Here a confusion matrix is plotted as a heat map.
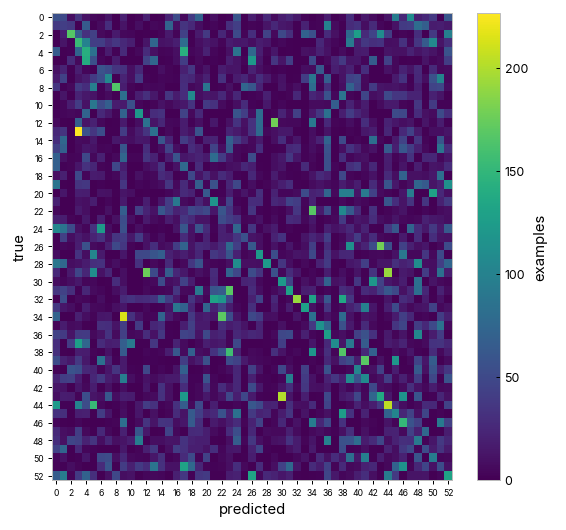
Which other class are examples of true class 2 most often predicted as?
40
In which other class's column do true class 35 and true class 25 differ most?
51
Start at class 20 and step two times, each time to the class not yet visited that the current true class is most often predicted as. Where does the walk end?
41
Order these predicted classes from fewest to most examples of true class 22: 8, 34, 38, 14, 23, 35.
8, 35, 23, 14, 38, 34
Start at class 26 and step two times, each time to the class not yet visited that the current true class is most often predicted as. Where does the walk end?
30
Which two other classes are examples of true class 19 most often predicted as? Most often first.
52, 0
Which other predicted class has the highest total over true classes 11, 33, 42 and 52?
26
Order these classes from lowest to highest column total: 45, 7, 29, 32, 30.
32, 29, 7, 30, 45
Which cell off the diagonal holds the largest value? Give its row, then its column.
13, 3
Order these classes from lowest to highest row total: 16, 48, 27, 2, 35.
16, 35, 27, 48, 2
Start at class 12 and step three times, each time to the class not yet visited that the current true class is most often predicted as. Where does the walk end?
5
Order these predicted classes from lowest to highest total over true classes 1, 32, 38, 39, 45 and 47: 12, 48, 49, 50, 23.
12, 50, 48, 49, 23
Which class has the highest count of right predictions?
44
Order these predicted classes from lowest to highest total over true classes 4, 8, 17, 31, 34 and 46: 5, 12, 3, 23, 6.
6, 12, 3, 5, 23
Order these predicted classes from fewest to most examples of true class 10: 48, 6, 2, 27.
27, 2, 48, 6
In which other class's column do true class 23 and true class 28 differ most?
48
